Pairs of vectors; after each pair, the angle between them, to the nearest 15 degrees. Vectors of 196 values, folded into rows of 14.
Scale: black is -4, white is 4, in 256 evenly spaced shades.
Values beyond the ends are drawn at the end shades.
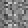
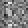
30 degrees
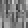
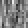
30 degrees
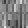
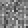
120 degrees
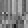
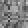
60 degrees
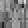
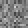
105 degrees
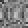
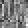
60 degrees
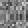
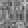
30 degrees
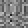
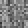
75 degrees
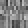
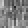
120 degrees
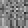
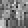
60 degrees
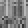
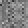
90 degrees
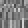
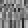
165 degrees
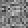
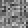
30 degrees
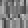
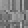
90 degrees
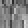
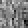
135 degrees
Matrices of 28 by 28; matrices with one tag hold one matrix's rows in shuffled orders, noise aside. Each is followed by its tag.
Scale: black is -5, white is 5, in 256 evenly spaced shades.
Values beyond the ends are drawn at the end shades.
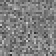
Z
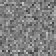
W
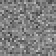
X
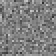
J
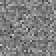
Z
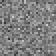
X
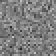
Z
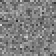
J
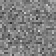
X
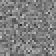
Z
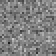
X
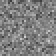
X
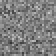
X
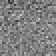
X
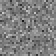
Z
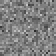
W
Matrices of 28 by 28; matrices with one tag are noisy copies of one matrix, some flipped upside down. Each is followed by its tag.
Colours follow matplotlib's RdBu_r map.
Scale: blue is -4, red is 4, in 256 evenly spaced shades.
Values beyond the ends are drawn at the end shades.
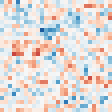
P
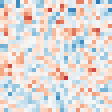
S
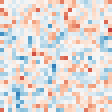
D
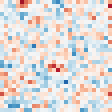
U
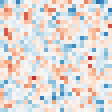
S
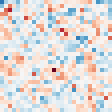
S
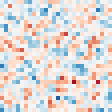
S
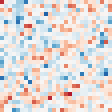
D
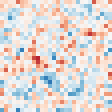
P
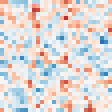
D
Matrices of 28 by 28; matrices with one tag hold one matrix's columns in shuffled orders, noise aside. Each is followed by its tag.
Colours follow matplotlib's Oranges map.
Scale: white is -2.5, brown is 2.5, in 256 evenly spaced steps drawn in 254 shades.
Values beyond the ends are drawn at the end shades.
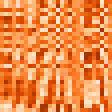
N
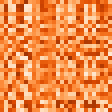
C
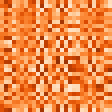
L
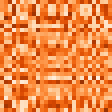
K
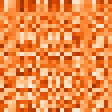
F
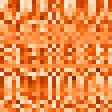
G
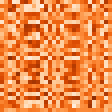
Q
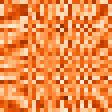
K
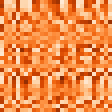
G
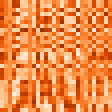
N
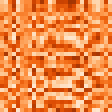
F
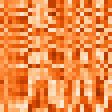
N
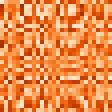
K
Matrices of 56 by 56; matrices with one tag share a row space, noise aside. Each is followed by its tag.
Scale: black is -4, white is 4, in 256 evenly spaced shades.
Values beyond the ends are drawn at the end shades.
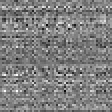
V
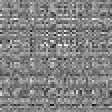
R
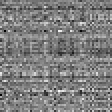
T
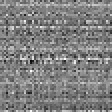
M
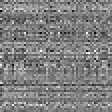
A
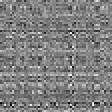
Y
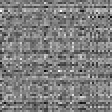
T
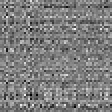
M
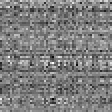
R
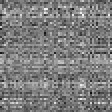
T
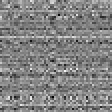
R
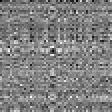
R
